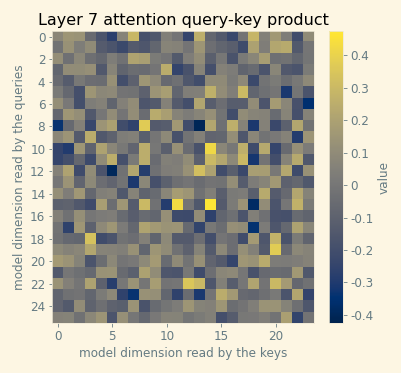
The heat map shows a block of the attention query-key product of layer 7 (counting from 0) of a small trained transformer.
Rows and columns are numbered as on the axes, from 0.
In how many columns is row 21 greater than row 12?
9
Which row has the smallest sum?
16
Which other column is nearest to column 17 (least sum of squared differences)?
4
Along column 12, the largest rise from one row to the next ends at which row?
22
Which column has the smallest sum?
6
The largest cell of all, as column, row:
14, 15
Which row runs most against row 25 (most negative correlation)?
23
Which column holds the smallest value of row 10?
1
